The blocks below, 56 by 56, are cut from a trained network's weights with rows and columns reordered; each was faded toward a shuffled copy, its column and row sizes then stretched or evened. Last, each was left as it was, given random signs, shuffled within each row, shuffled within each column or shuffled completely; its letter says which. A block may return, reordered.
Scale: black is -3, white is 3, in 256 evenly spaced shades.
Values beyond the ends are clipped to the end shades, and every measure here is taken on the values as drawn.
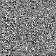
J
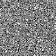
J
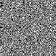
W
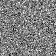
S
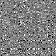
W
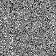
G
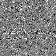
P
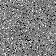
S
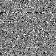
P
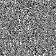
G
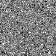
P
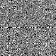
J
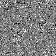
P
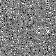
G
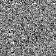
J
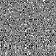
W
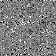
J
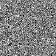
G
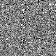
J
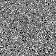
P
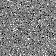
S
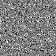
P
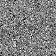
G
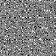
W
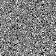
G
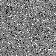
S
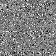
P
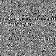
W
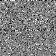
P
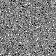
S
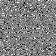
P
